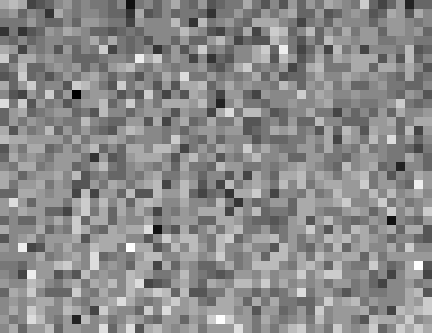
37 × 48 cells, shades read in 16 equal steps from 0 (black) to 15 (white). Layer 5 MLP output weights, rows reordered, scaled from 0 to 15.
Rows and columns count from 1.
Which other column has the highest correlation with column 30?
4
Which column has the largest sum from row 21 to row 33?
21
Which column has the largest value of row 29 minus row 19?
45
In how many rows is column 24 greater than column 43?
13
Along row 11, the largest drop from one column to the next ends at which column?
9
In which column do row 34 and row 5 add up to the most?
37
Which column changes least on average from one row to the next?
5
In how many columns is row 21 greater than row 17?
25
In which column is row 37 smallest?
16
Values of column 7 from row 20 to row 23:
10 9 9 9
